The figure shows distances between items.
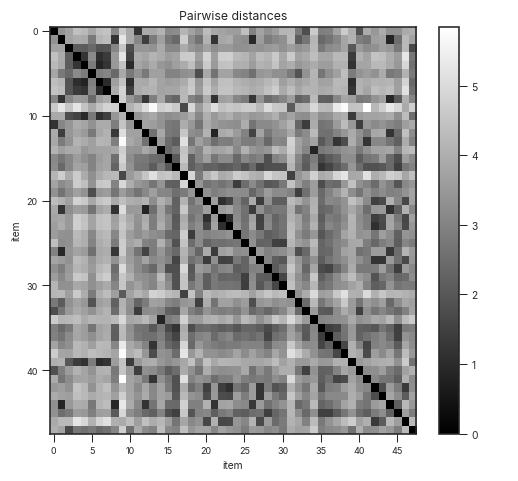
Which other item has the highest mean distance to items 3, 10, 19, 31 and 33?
38
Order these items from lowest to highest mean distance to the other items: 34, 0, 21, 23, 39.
21, 23, 39, 0, 34
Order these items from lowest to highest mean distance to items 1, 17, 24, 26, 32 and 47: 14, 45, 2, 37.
45, 2, 37, 14
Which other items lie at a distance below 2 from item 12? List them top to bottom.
1, 8, 21, 26, 44
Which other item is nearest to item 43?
27
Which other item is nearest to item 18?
24
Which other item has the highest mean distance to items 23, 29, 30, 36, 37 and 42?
9
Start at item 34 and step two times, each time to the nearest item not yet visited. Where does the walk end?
15
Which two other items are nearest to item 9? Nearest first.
17, 31
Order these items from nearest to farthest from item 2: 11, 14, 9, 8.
8, 11, 14, 9
